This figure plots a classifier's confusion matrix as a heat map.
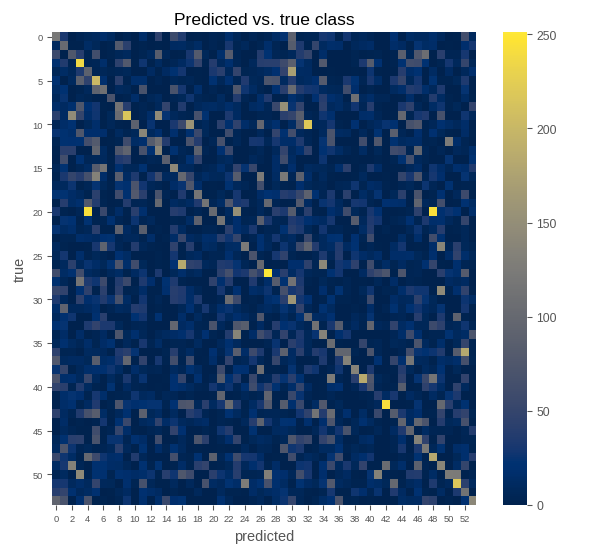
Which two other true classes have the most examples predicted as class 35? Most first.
39, 43
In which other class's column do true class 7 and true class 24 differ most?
49
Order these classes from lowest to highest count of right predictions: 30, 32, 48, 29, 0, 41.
41, 29, 32, 0, 30, 48
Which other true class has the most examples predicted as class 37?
36
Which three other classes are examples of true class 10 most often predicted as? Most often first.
32, 17, 26
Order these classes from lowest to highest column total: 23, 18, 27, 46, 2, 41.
41, 2, 18, 27, 23, 46
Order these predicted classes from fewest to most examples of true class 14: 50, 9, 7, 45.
7, 50, 9, 45
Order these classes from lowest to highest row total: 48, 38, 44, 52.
52, 38, 44, 48
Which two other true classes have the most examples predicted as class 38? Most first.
7, 21
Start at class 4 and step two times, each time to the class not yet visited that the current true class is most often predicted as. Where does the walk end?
22
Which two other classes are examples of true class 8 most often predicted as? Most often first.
29, 3
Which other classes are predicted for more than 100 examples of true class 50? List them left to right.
3, 27, 41, 51
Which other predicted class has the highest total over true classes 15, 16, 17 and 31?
5
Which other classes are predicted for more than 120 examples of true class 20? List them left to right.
4, 23, 48
